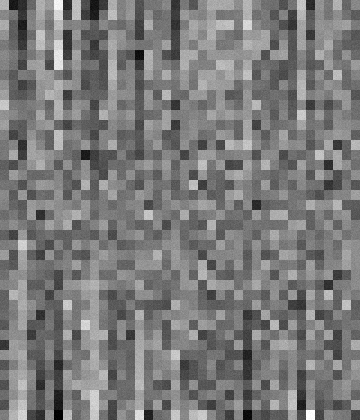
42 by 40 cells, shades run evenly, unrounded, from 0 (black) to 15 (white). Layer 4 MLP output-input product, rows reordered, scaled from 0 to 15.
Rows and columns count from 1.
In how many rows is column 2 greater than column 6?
24
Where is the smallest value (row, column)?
42, 7
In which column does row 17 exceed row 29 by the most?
23
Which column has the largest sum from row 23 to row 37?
3
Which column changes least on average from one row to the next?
11
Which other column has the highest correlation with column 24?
34
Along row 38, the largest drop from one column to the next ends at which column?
13
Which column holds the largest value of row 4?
5
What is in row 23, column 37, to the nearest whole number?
9
